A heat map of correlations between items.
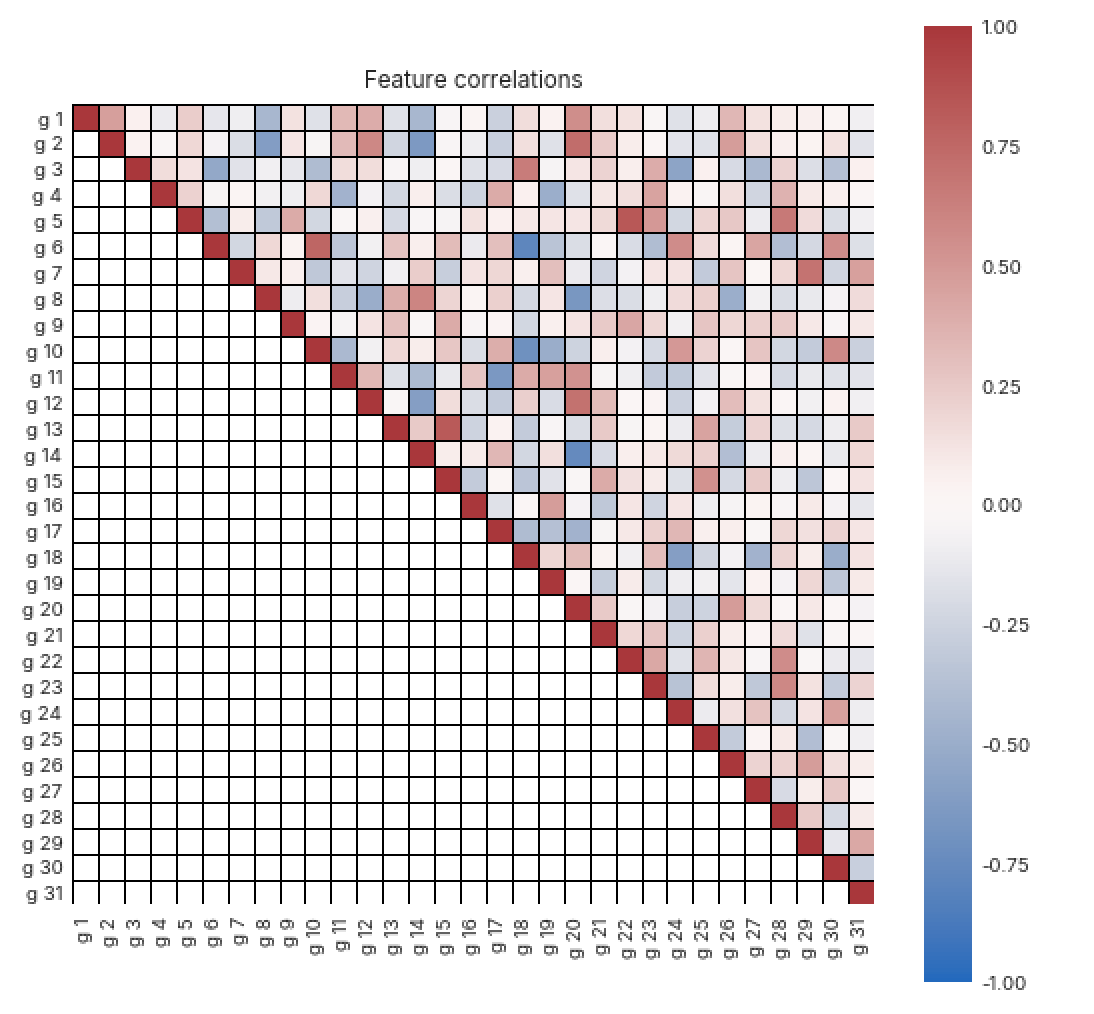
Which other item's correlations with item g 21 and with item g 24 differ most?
g 3
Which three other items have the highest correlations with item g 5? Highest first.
g 22, g 28, g 23
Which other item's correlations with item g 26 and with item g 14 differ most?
g 20
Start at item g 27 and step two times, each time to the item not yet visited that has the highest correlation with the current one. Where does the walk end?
g 10
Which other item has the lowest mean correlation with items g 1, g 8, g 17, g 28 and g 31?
g 11
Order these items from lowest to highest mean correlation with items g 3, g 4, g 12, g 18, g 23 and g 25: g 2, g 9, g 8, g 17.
g 8, g 17, g 9, g 2
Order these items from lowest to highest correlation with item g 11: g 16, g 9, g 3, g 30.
g 30, g 9, g 3, g 16
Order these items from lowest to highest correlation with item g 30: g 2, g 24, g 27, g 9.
g 9, g 2, g 27, g 24
